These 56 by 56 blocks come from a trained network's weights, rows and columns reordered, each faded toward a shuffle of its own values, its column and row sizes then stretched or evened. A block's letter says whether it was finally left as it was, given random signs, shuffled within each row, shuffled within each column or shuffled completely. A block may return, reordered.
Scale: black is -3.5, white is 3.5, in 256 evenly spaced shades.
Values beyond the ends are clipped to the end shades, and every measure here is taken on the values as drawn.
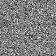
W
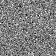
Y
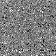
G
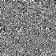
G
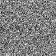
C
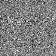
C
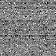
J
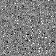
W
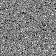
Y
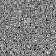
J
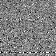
C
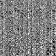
J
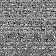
C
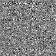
G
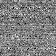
C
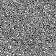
Y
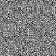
J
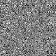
J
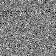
C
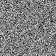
Y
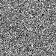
Y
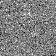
W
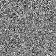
G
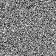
Y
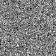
W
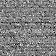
C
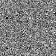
G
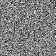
W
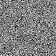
C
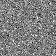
Y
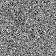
C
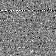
C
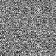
J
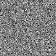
G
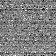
C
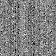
W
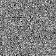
G
